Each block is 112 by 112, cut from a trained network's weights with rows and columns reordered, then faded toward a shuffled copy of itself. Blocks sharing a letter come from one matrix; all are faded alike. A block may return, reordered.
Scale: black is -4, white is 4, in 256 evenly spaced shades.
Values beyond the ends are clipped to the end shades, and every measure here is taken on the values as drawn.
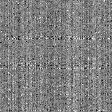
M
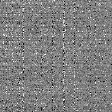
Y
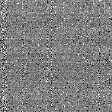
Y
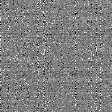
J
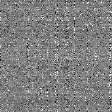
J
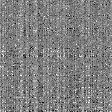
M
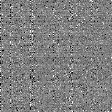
Y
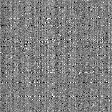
M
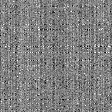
M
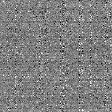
J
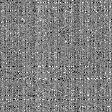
M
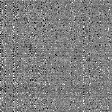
Y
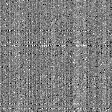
M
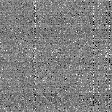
J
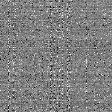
Y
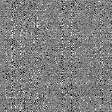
Y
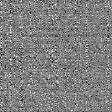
J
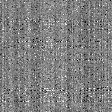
M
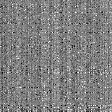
M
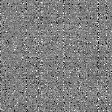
Y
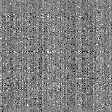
M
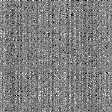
M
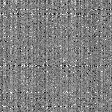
M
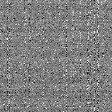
Y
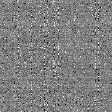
J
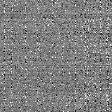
J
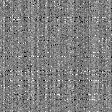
M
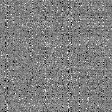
Y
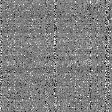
Y
